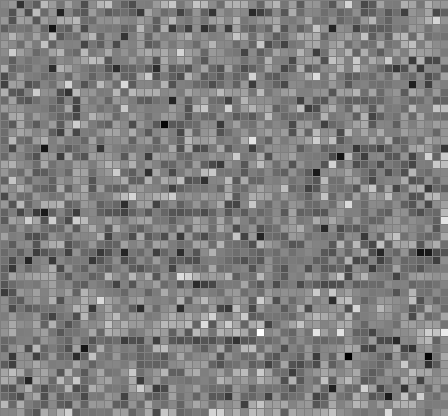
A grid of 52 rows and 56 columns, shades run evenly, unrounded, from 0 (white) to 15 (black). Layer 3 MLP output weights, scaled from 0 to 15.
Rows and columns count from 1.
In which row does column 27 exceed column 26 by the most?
41
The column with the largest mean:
47
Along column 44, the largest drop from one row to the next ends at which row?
46
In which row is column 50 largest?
43
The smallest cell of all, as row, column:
42, 33
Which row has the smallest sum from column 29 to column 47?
52
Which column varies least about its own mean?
35
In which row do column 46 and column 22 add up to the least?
49
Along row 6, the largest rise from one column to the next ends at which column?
34
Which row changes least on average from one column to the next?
36
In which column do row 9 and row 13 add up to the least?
26
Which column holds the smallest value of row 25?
17
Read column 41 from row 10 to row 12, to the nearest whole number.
8 8 6
